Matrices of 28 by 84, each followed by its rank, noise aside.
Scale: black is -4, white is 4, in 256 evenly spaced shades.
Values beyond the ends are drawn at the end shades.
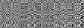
three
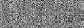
six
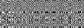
three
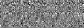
eight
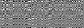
three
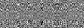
six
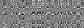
three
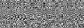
six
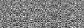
six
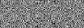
eight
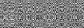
three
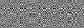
three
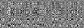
four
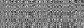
four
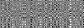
three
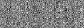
six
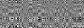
three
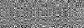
six
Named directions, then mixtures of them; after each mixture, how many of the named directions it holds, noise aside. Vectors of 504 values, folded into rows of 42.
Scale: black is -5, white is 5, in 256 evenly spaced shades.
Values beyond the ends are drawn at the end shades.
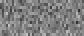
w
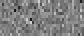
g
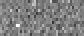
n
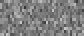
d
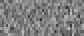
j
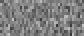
two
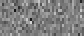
one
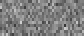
three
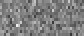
two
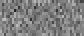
four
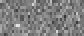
three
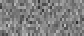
four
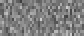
two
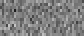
three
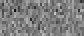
two
